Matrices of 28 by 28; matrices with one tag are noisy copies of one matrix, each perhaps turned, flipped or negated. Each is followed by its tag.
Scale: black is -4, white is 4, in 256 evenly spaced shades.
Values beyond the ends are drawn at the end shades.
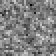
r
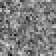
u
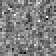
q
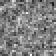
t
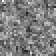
r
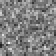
u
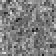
t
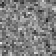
t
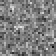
q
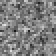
r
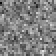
r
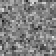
q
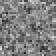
q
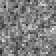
r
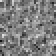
t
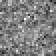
t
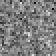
q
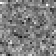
t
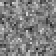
r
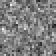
r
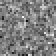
q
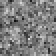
u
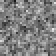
r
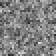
u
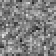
u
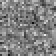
t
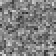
t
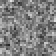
u
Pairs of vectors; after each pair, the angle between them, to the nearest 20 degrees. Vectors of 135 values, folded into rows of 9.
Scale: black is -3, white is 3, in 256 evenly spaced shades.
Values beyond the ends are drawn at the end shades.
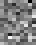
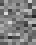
140 degrees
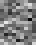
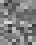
60 degrees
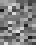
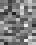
140 degrees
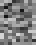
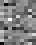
80 degrees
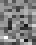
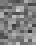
120 degrees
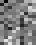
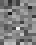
80 degrees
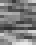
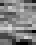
160 degrees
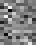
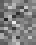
80 degrees
